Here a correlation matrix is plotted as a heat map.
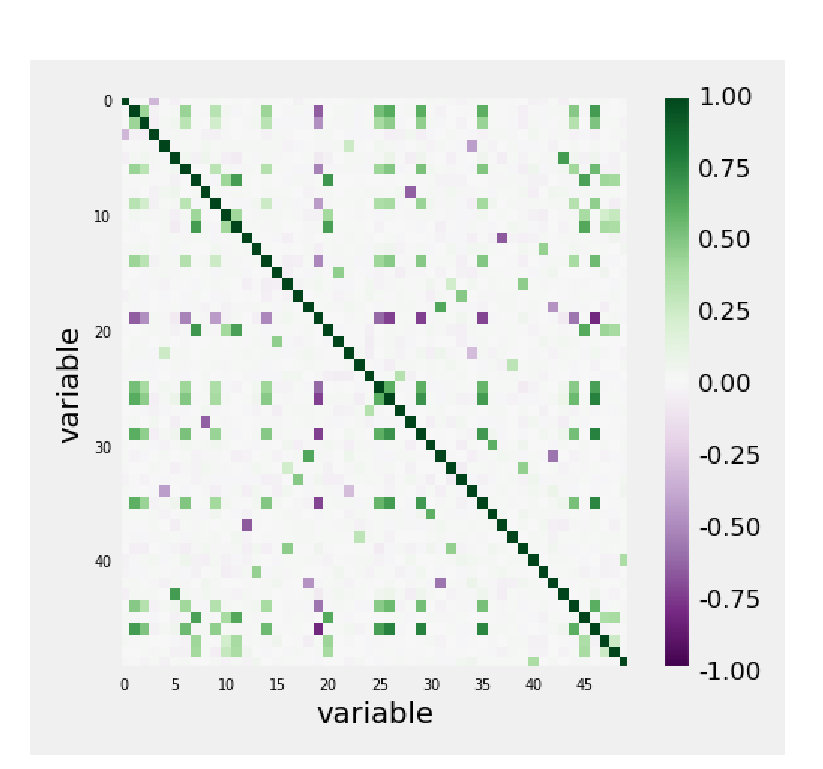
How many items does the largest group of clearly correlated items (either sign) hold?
12
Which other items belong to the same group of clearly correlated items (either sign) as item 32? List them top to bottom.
16, 39
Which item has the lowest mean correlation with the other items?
19
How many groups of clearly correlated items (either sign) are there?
16
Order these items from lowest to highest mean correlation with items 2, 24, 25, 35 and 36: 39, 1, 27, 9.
39, 27, 9, 1
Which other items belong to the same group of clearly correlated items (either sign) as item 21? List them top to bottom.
15
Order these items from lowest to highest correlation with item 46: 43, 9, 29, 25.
43, 9, 25, 29
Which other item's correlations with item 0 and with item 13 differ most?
41
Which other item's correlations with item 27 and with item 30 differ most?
36
